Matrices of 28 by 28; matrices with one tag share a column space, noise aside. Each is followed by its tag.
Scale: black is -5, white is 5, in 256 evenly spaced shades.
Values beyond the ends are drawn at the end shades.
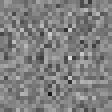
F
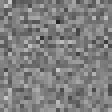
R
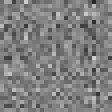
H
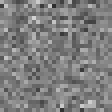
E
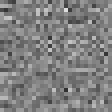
R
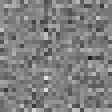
E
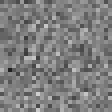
H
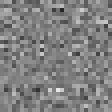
R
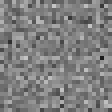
E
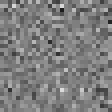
R
